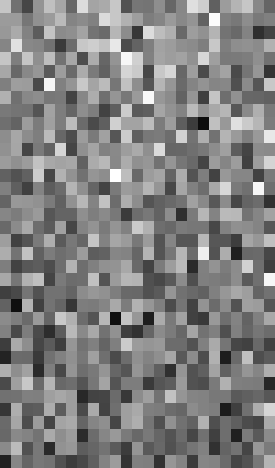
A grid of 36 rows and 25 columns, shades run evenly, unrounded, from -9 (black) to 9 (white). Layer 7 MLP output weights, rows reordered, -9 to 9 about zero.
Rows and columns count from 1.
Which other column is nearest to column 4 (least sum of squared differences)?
6
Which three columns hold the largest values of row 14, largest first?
11, 4, 12
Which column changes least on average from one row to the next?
15
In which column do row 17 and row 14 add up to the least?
5
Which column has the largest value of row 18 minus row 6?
14
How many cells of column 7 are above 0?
20
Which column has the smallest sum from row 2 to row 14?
19
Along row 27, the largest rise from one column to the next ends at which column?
2
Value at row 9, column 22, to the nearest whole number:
-3
